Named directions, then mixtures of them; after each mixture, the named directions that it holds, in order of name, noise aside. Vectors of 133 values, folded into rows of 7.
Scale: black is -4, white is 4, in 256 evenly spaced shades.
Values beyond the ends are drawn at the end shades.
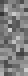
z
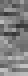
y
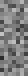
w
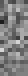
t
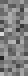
w.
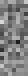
t.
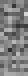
t, w, y.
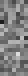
t, w.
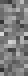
t, w.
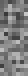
t, y.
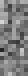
t, z.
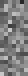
z.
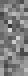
z.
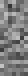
t, y.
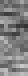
y.
